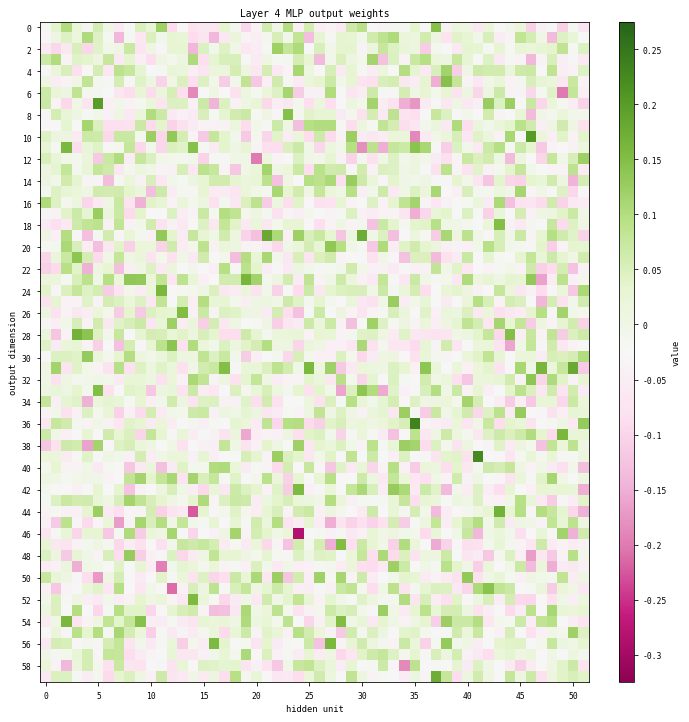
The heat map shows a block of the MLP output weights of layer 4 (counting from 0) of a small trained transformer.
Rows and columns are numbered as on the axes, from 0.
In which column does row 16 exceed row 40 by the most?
35
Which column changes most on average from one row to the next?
24
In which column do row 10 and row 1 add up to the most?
46
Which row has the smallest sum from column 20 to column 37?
7
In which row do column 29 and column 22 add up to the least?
27
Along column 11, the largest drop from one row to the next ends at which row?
20
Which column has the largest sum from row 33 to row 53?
34
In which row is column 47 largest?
31
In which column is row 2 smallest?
14
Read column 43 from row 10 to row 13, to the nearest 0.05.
-0.05 0.1 0 0
